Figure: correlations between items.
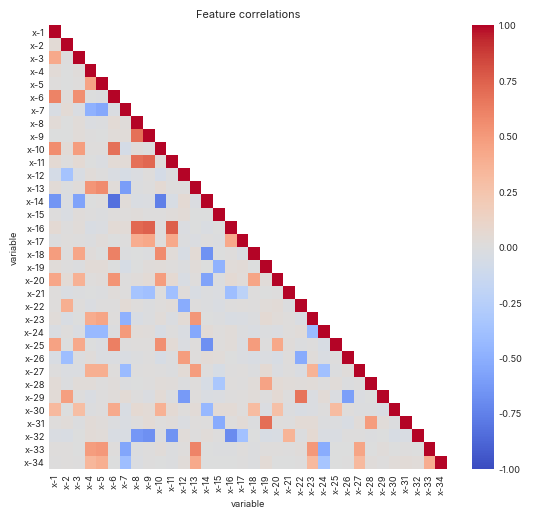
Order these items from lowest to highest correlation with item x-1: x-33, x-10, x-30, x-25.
x-33, x-30, x-25, x-10
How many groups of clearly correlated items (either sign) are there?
5
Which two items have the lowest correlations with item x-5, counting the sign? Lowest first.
x-7, x-24
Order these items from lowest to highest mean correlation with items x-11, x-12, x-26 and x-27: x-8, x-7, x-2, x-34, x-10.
x-2, x-7, x-10, x-34, x-8
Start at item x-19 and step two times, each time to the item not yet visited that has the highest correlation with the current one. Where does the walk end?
x-28
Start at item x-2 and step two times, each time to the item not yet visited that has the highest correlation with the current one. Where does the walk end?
x-22
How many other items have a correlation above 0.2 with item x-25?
7
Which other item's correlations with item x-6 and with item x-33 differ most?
x-14
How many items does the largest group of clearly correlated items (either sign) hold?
9
